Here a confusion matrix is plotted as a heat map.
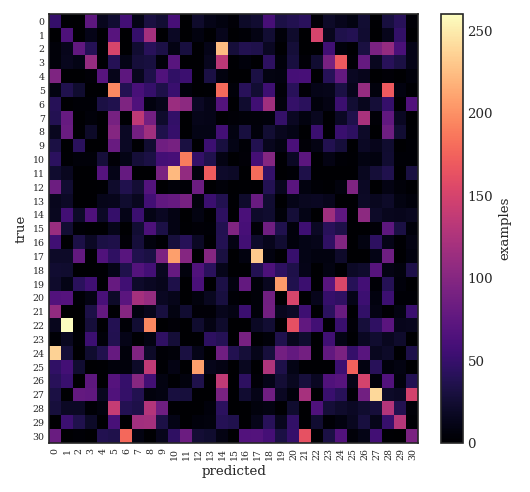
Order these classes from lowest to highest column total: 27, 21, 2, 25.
2, 25, 27, 21
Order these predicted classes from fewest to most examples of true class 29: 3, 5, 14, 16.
16, 3, 14, 5
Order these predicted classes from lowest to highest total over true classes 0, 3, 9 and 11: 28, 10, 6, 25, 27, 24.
25, 27, 28, 6, 24, 10
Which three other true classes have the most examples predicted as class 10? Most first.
11, 17, 6
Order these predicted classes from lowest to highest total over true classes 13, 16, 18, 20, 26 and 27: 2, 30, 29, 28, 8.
29, 2, 28, 30, 8
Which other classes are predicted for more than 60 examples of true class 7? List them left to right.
1, 5, 8, 26, 28
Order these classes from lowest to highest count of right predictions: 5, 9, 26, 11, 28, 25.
9, 11, 28, 26, 25, 5
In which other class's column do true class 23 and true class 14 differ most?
26
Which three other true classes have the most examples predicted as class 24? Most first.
3, 19, 16
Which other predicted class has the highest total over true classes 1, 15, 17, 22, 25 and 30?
8
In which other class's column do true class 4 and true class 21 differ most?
18
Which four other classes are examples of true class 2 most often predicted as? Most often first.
14, 5, 28, 27
